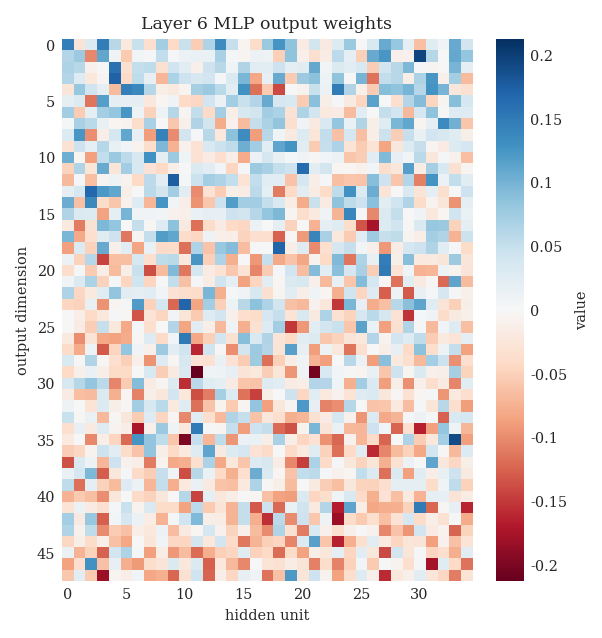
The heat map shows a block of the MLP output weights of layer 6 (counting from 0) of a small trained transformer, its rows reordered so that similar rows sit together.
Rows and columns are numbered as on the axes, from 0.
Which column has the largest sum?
8
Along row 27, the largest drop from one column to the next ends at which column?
11
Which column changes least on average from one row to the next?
22
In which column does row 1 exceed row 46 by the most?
31
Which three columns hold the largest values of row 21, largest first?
33, 25, 2
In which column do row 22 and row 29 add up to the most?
12
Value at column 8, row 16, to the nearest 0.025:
0.025
